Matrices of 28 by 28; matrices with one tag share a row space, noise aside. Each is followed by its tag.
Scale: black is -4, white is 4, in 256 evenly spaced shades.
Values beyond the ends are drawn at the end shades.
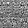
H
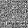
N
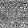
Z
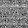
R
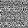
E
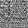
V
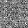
N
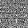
Z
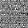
Z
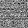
H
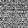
E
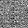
H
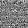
Z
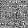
Z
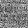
E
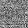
N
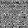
R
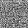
R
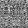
V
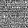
N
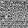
V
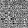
V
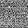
V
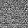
N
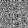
R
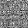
H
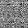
H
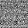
Z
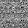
H
